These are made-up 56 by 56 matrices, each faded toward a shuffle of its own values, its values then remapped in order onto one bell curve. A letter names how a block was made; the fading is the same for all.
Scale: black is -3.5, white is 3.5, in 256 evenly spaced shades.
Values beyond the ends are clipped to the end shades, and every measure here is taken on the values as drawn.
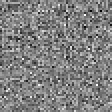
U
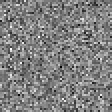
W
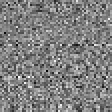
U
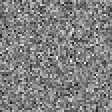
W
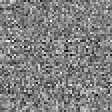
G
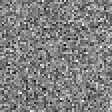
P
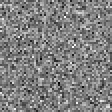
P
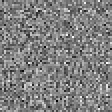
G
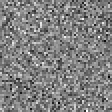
P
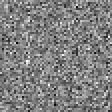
W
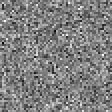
W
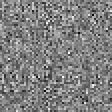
G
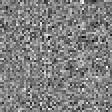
G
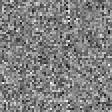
W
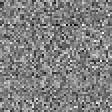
U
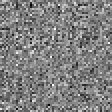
G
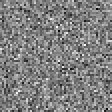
P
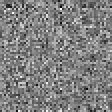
G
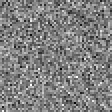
P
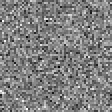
P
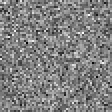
P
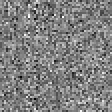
W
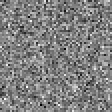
P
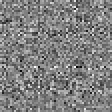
U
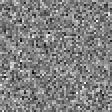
P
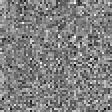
G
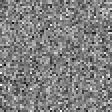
W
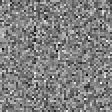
W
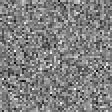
W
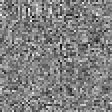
U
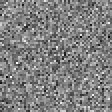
W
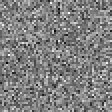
P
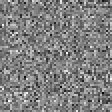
U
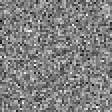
P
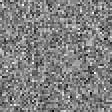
P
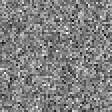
P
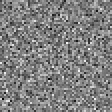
P
